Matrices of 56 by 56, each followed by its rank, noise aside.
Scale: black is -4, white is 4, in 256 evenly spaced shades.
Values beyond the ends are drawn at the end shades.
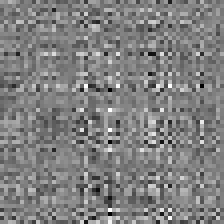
three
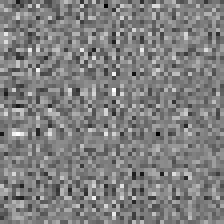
six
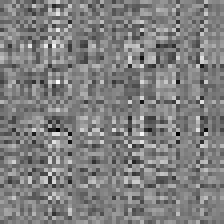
three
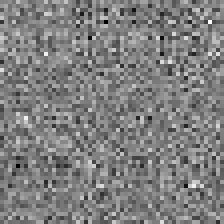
eight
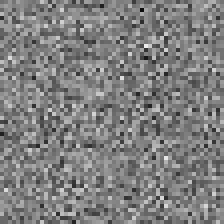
twelve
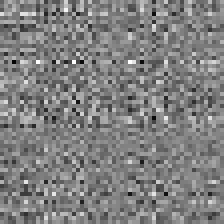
four
